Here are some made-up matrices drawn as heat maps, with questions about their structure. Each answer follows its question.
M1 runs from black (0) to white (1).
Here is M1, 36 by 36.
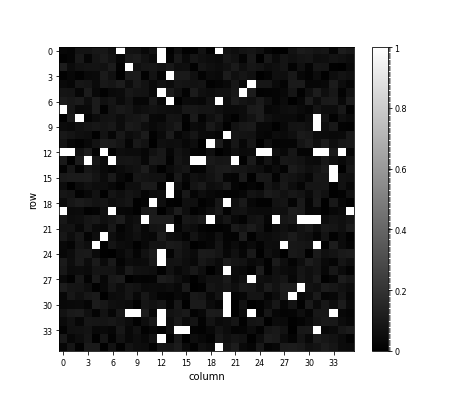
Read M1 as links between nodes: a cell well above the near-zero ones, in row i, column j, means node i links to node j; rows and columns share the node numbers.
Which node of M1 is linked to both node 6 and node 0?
node 19
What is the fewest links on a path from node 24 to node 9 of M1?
3
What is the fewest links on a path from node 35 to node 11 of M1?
7
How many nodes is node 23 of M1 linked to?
3
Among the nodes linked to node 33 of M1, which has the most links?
node 31
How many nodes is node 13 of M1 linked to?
5
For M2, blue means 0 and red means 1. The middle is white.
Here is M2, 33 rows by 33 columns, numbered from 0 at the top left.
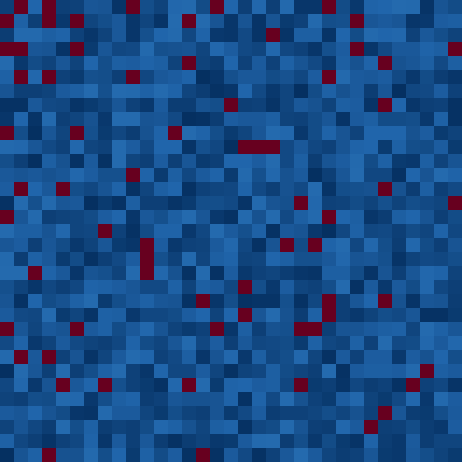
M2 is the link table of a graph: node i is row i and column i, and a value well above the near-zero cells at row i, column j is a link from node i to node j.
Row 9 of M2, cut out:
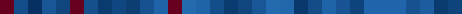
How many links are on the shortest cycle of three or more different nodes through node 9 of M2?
4
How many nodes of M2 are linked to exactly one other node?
8
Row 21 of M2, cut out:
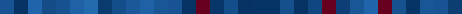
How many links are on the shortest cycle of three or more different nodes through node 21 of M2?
6
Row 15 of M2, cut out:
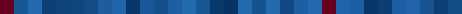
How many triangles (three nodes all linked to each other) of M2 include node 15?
1
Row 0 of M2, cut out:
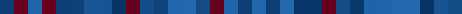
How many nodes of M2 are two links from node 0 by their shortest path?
7
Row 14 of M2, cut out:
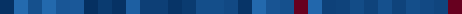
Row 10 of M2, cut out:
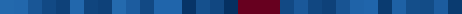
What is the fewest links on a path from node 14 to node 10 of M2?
5
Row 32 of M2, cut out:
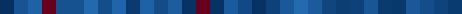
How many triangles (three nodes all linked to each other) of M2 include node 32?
0
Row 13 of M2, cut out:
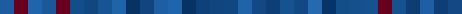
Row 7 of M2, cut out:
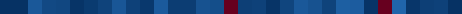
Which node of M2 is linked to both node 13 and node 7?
node 27
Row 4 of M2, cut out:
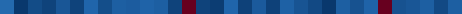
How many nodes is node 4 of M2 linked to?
2
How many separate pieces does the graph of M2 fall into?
8
